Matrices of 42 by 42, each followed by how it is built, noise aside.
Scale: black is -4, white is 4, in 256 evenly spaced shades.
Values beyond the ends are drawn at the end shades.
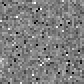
sparse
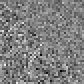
lower triangular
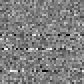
uneven rows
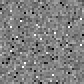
sparse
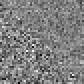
lower triangular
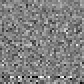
uneven rows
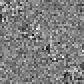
block diagonal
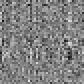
low rank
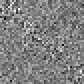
block diagonal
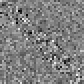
banded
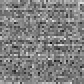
blocks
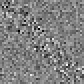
banded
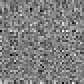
low rank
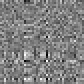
low rank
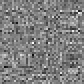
low rank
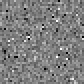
sparse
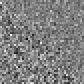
lower triangular
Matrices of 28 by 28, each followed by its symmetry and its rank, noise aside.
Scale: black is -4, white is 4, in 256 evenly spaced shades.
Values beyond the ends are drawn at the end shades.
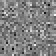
no symmetry, rank eight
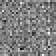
no symmetry, rank eight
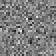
no symmetry, rank eight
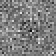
symmetric, rank eight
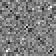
symmetric, rank eight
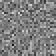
no symmetry, rank six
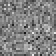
symmetric, rank six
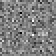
antisymmetric, rank six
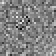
symmetric, rank seven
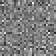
no symmetry, rank six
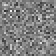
no symmetry, rank seven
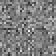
no symmetry, rank seven
